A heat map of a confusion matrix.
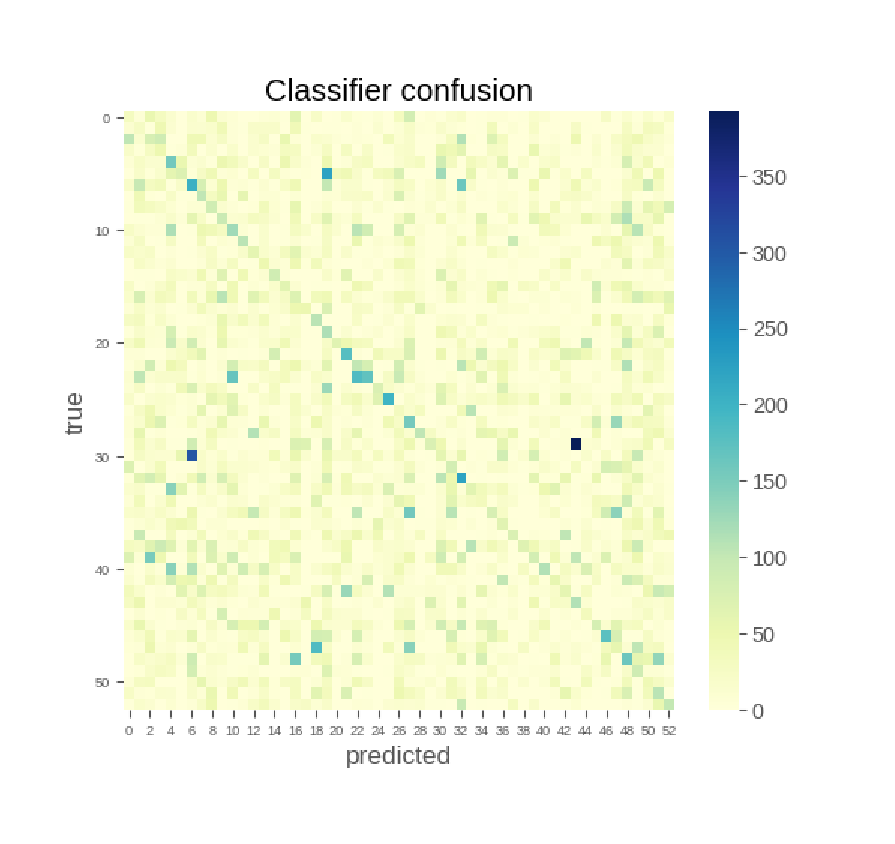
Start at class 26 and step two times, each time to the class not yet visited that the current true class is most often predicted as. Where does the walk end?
4
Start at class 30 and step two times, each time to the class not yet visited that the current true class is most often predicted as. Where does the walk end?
32
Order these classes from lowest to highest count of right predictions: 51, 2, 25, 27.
2, 51, 27, 25
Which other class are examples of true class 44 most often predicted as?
9
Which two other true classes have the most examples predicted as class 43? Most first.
29, 39
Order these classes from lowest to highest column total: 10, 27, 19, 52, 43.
52, 43, 10, 27, 19
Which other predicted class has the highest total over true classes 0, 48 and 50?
16
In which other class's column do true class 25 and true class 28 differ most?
12
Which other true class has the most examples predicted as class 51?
48
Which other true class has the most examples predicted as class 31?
35
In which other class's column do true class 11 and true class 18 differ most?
37
